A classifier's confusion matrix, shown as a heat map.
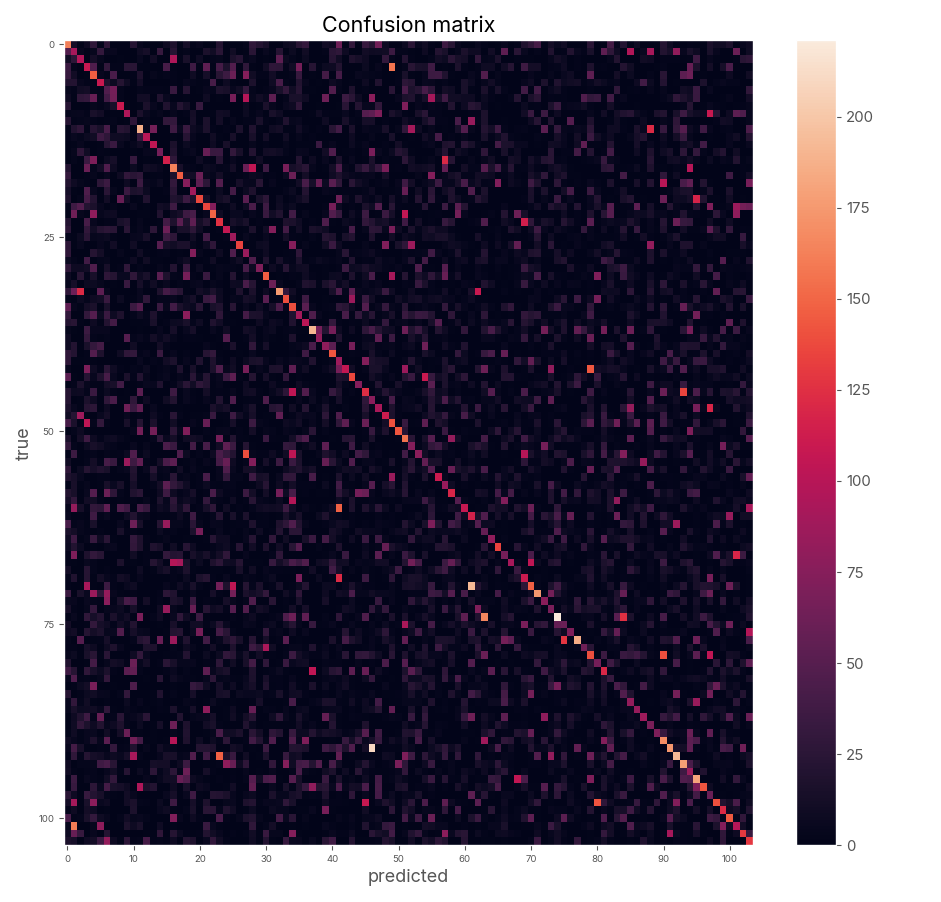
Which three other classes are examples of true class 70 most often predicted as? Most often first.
61, 25, 3
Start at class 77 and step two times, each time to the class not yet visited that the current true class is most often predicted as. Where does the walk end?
51
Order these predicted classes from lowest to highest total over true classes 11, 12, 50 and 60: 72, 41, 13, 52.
72, 52, 13, 41
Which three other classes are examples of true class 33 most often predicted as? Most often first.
43, 80, 30
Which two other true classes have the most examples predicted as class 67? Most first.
77, 58
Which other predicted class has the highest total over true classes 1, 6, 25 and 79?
90
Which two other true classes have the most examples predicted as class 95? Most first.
20, 85
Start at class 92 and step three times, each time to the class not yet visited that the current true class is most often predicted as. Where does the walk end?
41
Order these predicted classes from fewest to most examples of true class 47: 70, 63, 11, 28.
63, 28, 70, 11
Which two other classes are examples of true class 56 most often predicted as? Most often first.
49, 103
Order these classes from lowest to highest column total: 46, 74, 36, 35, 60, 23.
60, 36, 35, 46, 74, 23
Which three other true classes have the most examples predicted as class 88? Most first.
11, 1, 26
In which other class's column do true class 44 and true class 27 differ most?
19
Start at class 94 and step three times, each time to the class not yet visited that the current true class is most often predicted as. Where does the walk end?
16
